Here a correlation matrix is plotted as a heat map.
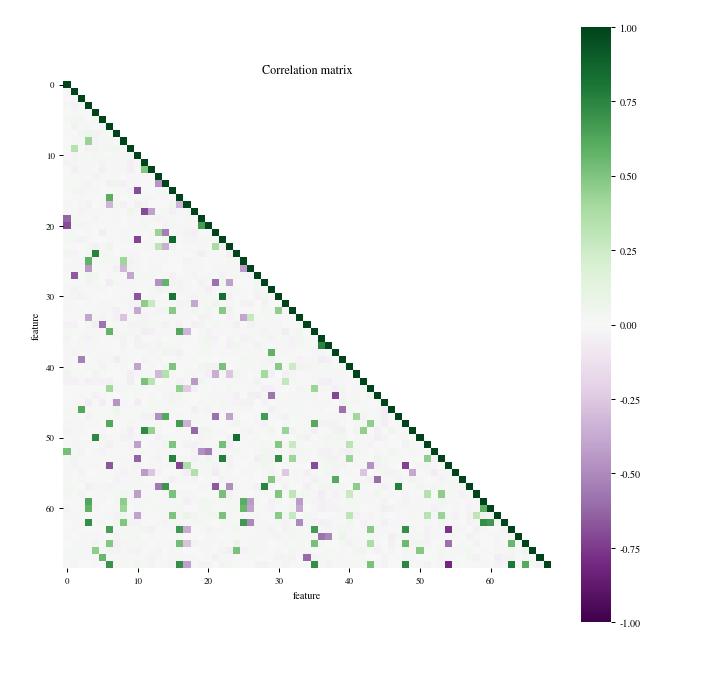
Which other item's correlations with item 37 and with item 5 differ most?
36
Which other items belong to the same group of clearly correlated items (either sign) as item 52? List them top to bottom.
0, 19, 20
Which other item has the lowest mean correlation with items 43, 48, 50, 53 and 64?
54
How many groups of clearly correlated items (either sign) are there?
13
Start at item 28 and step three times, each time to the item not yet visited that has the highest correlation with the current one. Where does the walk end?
14
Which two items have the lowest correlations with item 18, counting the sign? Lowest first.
11, 49
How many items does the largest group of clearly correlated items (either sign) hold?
10
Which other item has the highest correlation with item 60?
62
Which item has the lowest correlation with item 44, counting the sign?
38
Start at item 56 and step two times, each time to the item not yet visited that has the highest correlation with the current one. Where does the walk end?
29
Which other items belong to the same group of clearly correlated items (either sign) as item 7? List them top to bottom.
45
